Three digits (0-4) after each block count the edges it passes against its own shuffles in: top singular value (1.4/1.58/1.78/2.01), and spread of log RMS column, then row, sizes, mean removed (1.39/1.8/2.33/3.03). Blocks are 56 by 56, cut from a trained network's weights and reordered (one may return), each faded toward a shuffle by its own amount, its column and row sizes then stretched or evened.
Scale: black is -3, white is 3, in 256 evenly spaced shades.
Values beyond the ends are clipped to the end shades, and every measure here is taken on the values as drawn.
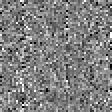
0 3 0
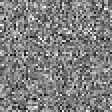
2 0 2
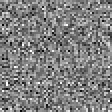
3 1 2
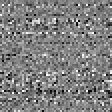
1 2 4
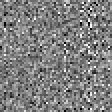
2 3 0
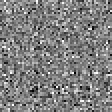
0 1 2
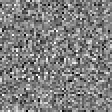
1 0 2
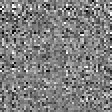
2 3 2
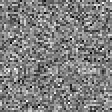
2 0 0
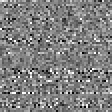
1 0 4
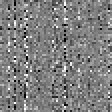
1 4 1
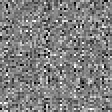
1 3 2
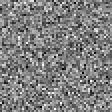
1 0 1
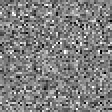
2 1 3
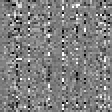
0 4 2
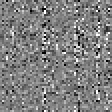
0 4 2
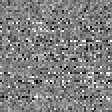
0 1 4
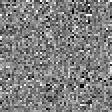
0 2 2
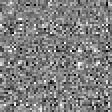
1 2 3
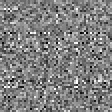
2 1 3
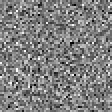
2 1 1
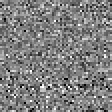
0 0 3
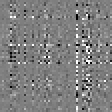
4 4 3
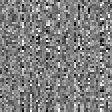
4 4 0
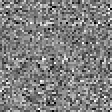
2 1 2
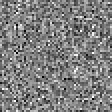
2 1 0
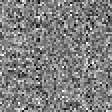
1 2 0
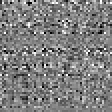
3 1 4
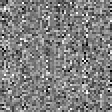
1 3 0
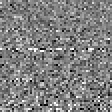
1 0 3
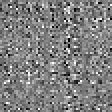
1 3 3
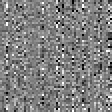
2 4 0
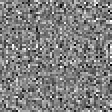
2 2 2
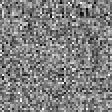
2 1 1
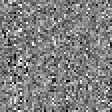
2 3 1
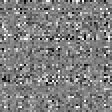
0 3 4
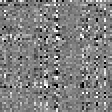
3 4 3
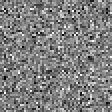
0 1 1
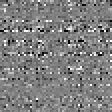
0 2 4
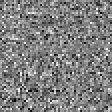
1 0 3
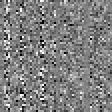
1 4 0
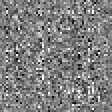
2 3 1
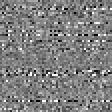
1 0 4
